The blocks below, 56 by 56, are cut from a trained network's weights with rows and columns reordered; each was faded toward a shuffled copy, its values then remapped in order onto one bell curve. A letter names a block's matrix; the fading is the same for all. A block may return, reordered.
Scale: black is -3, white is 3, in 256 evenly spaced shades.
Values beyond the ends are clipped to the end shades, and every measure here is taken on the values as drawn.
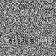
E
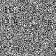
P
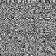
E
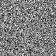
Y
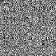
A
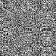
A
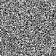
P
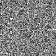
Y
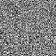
E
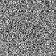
E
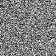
P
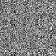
A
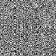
A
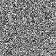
Y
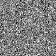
Y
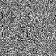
P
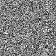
Y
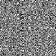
A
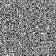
P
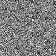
Y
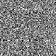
E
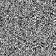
P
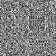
A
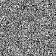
Y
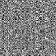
A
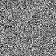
E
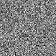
P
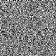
E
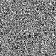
P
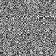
E
